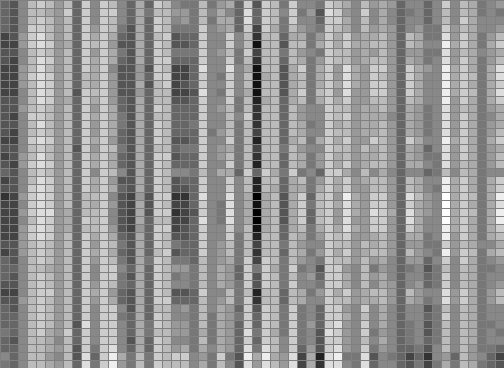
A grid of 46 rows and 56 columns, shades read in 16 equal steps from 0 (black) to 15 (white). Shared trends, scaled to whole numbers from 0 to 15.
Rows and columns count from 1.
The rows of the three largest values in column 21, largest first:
45, 46, 44
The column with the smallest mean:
29
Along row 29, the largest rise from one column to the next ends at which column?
30
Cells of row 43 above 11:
9
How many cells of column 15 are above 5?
11
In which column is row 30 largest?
50
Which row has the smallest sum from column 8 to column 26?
27
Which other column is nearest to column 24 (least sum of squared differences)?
49
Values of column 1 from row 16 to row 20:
5 5 4 5 4
